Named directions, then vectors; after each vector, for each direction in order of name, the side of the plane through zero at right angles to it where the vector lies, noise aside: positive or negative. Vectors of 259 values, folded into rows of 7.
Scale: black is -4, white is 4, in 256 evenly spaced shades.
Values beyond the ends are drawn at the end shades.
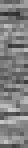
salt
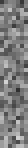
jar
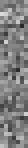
positive, negative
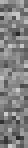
negative, negative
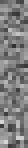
positive, positive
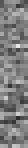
positive, negative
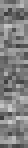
negative, positive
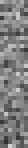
negative, negative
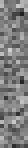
negative, positive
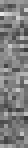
negative, negative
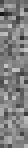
positive, positive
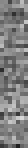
negative, positive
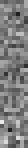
positive, positive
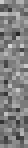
negative, negative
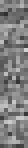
negative, positive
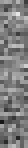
negative, negative
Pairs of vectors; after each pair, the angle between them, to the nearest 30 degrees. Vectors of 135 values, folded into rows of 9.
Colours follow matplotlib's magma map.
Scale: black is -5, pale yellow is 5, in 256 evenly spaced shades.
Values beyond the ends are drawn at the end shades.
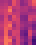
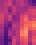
150 degrees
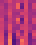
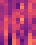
150 degrees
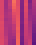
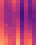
60 degrees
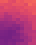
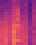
150 degrees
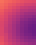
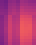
150 degrees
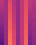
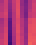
150 degrees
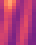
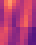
30 degrees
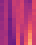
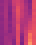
30 degrees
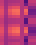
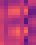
30 degrees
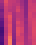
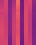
120 degrees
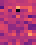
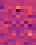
30 degrees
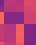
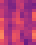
90 degrees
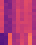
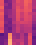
30 degrees
